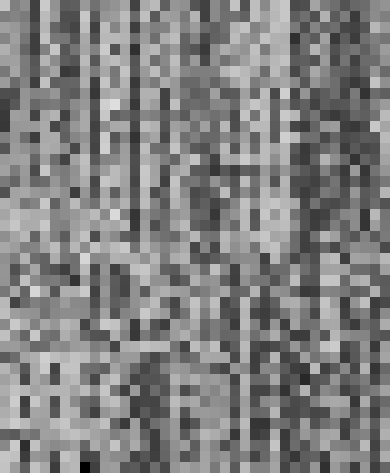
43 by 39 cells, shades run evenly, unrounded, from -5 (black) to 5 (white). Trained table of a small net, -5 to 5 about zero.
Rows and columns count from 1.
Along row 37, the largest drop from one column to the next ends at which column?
3
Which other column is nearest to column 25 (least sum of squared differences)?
11
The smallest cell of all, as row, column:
43, 9
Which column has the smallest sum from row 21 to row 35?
31
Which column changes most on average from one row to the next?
12
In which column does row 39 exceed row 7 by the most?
7
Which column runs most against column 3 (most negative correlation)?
35
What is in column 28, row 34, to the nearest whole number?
0
